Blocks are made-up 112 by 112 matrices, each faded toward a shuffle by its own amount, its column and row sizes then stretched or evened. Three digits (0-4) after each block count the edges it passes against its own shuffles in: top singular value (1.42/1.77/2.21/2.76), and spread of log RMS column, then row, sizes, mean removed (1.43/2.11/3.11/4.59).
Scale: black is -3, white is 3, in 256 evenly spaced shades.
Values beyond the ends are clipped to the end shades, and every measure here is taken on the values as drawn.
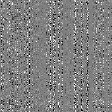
3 4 1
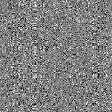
3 2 0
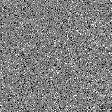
1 1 0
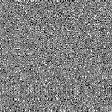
3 0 1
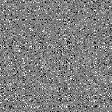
3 1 2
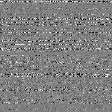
1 0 4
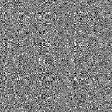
3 2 2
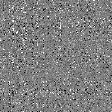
0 2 2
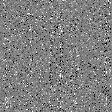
0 2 0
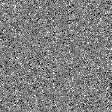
0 2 1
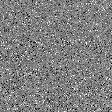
1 0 1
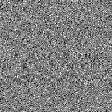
3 0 0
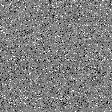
1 0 1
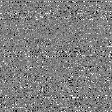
1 1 3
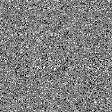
0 1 2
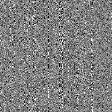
2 3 0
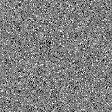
2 1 0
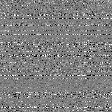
2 0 4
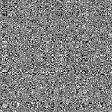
3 1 2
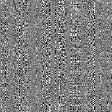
3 4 0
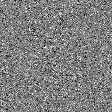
0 1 0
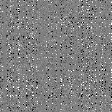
0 3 2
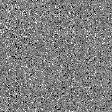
1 2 1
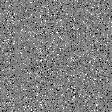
0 2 0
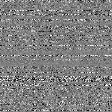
0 1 4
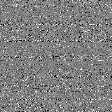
0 0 3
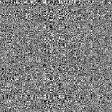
3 2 2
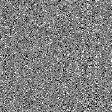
2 2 0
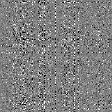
2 3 2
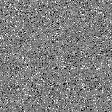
2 0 1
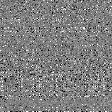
2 1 3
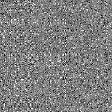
3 2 1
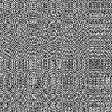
4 1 0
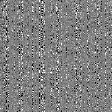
2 4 1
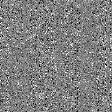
0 3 0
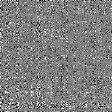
1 3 3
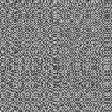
4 1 0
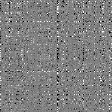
3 3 2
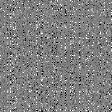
2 3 1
